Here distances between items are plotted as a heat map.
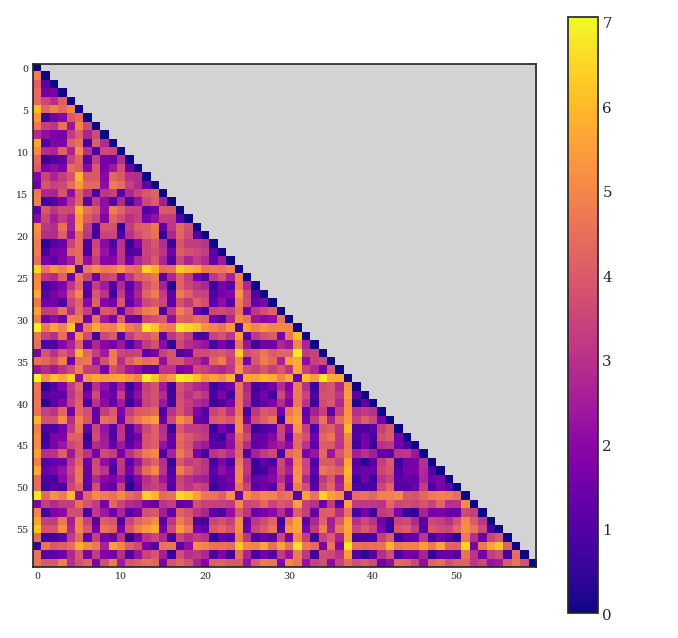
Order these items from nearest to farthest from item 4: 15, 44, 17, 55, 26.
15, 55, 26, 17, 44
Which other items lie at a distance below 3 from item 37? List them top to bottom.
5, 24, 31, 51
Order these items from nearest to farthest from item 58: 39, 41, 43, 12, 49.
39, 43, 49, 12, 41
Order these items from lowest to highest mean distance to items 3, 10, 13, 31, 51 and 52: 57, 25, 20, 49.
49, 20, 25, 57
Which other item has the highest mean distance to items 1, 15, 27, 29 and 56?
37
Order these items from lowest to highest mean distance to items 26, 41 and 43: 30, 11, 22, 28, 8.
11, 28, 22, 8, 30
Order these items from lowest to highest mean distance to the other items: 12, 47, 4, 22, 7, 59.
47, 22, 12, 7, 4, 59
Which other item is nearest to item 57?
0
